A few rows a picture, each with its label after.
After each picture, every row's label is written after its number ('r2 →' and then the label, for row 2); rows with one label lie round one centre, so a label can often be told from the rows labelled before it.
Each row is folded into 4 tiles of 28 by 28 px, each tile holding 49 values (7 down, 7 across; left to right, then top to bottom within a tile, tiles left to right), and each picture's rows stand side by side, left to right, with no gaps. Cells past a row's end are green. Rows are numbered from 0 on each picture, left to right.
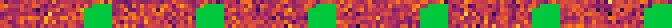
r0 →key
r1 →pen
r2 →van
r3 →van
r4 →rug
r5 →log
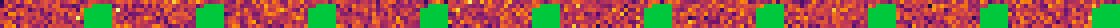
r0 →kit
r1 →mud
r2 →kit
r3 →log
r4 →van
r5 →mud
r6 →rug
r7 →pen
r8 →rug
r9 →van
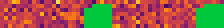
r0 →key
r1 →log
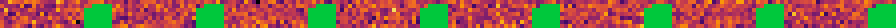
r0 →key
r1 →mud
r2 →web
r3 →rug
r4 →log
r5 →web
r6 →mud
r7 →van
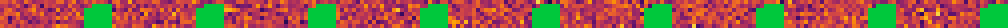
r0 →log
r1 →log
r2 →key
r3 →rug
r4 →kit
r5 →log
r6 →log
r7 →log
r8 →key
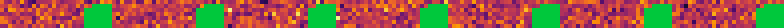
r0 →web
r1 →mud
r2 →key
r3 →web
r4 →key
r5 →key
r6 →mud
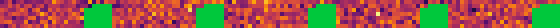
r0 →kit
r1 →key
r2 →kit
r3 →key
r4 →key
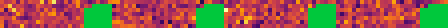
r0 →web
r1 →log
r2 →key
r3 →kit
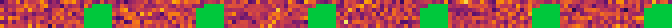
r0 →rug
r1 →pen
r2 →mud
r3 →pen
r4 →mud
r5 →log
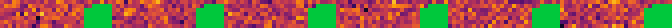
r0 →key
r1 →kit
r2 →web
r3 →kit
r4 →kit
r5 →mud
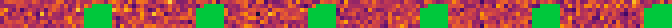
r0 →key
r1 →key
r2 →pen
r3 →kit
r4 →log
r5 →rug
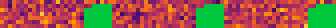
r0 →key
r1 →rug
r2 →rug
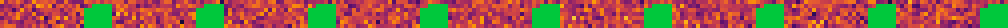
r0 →mud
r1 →log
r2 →pen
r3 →rug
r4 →key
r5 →key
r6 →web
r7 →rug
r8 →key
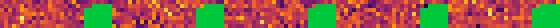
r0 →log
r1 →rug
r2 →pen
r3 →log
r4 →key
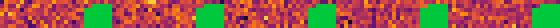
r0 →mud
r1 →van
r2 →kit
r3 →key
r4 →log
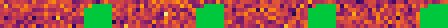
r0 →mud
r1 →mud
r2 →web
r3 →web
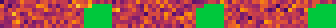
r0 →van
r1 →kit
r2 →mud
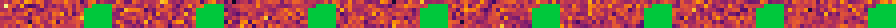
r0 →log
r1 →web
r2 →rug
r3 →web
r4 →mud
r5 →key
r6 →kit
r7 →key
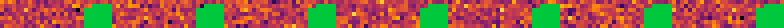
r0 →web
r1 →log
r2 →van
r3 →kit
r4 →mud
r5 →rug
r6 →web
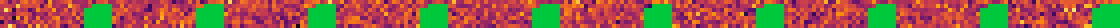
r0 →mud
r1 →web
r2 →van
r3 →van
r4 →van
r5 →log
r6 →log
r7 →mud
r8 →mud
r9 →van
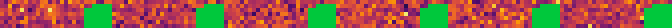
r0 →kit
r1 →van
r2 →web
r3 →log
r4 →mud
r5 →van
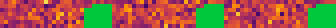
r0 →pen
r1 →web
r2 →kit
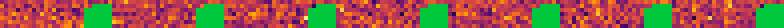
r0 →web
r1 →key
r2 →log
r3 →kit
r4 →kit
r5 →pen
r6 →kit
